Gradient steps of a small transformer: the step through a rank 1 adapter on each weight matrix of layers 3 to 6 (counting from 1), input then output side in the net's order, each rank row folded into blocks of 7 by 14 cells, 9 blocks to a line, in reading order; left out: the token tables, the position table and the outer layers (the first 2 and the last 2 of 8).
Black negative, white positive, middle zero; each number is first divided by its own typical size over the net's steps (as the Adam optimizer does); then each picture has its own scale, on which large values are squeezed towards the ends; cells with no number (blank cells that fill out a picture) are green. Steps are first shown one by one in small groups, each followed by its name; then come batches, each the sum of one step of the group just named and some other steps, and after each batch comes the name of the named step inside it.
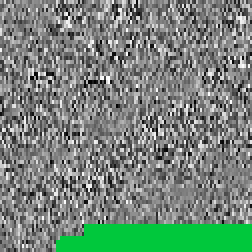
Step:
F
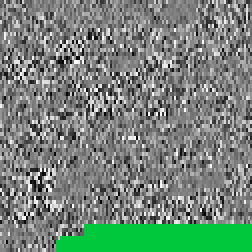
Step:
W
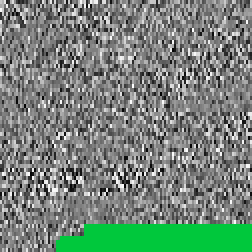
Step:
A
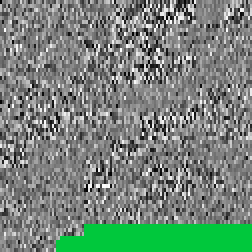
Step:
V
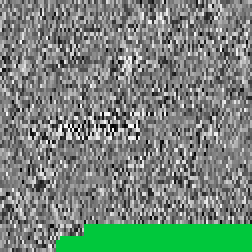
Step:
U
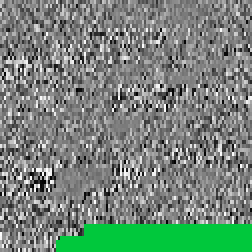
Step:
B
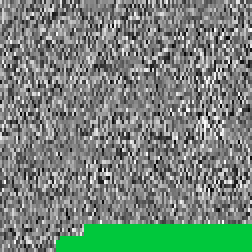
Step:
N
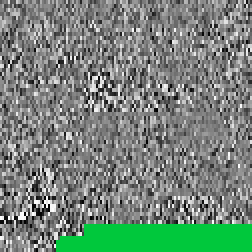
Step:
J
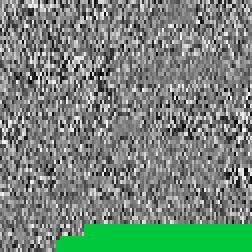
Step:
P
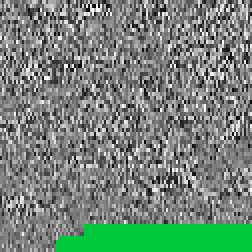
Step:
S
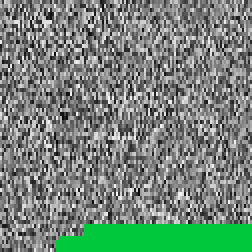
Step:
W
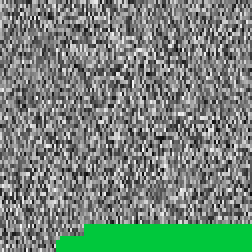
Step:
A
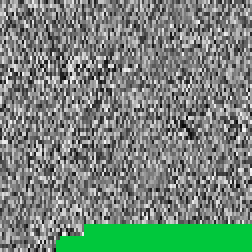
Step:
P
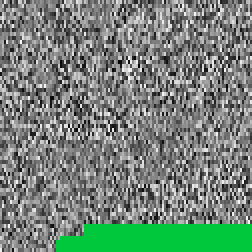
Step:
U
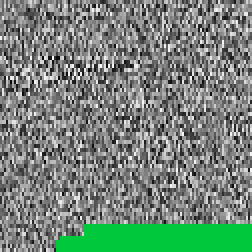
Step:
S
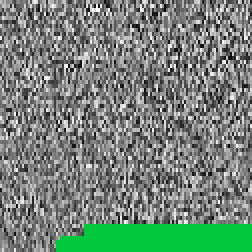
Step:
S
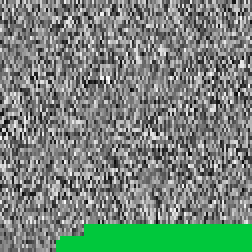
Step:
F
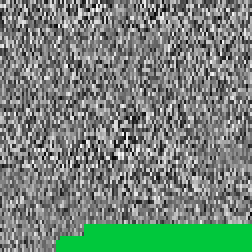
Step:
S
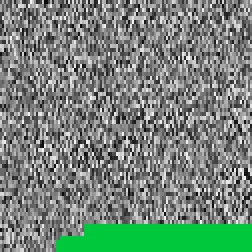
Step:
P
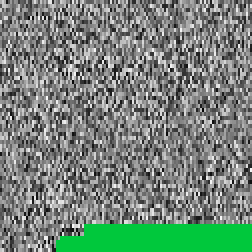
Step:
W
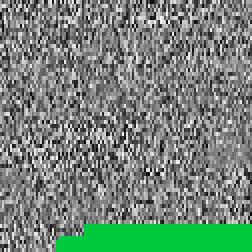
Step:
U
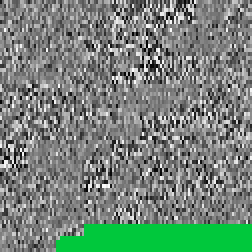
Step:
V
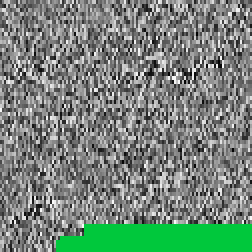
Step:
W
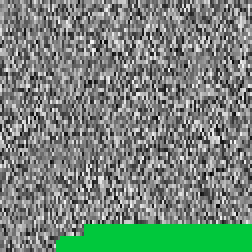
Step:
F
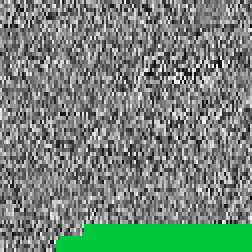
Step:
N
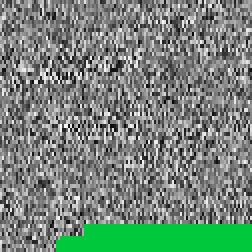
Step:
U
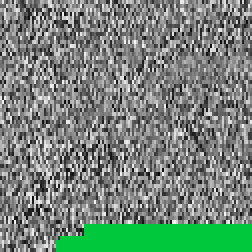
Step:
B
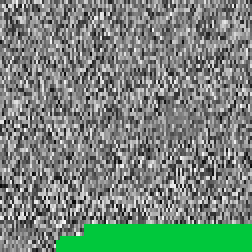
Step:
J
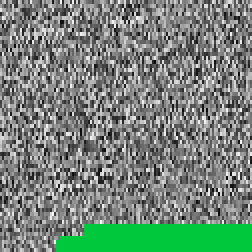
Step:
N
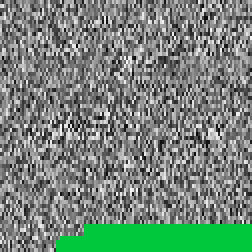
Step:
U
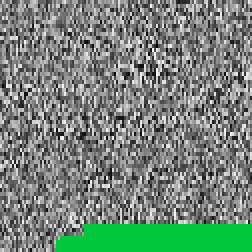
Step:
V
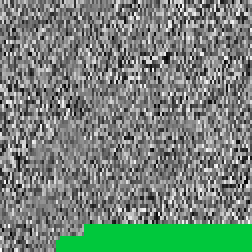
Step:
N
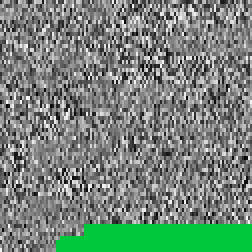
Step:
V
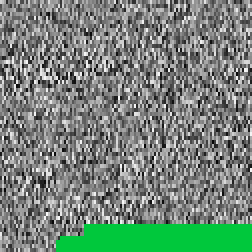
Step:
B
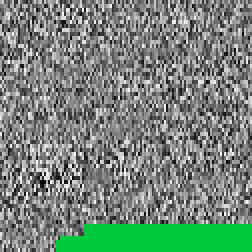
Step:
B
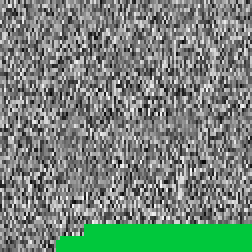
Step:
W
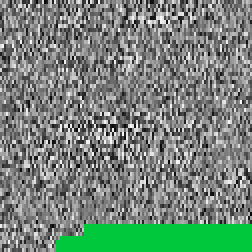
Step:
U
